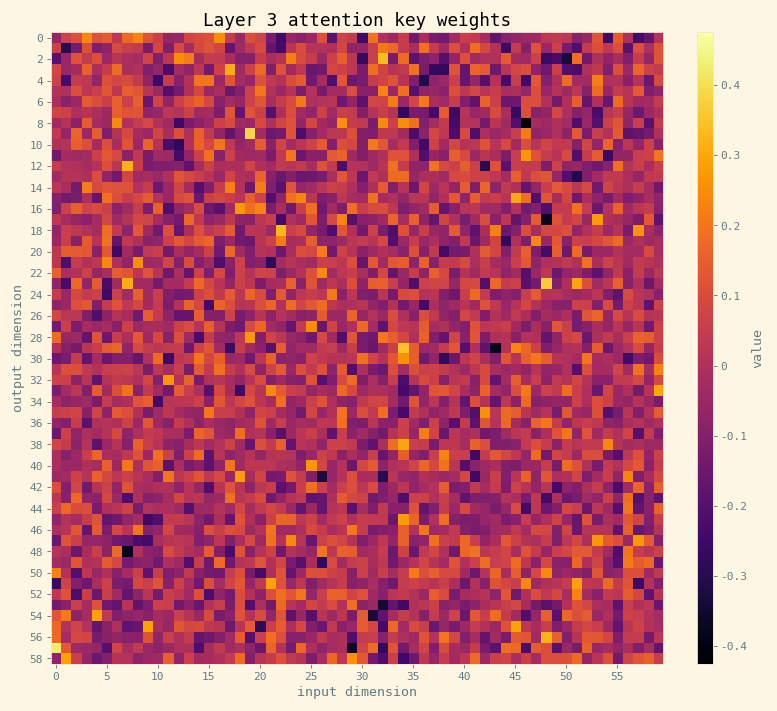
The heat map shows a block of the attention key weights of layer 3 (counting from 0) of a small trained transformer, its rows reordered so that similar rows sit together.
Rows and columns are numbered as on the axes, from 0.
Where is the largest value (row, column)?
57, 0
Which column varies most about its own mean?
34
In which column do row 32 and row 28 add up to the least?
14
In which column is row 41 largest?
18
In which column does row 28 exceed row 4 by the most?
36
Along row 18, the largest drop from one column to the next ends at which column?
44
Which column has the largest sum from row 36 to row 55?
56
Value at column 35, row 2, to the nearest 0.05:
-0.2
